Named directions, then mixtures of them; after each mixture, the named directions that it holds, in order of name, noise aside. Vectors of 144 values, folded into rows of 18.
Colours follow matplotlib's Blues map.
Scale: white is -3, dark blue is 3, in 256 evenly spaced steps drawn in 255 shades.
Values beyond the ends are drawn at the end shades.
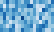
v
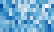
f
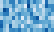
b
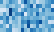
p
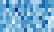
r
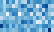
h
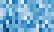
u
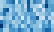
b, h.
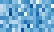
p.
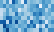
u.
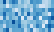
r.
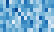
r, u, v.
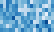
f, p, v.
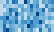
p, u.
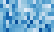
f, u.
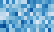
h, u.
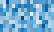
h, r, v.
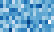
f, p, r.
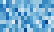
f, r.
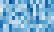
b, p.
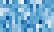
p, r, u.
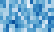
b, r, v.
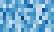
v.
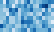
h, p, r.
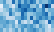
f.
